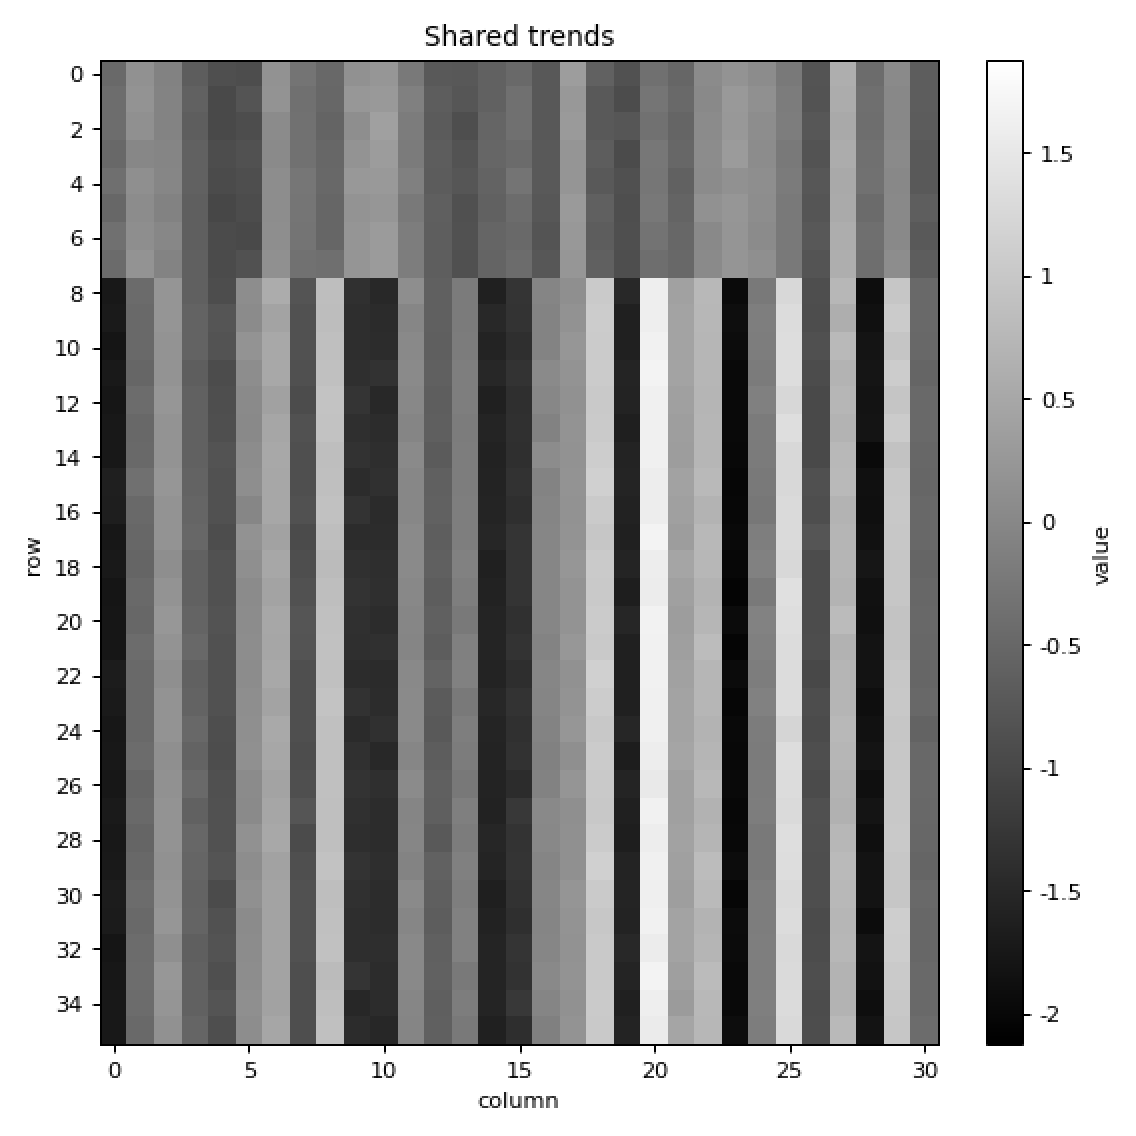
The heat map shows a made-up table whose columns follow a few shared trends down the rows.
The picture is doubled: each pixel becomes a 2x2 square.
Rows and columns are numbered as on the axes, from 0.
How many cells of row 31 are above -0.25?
16
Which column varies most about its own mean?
23
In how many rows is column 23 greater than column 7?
8
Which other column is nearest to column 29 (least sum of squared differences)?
22
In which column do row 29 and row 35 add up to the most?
20
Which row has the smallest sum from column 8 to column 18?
35
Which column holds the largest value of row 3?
27
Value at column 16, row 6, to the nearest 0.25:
-0.75
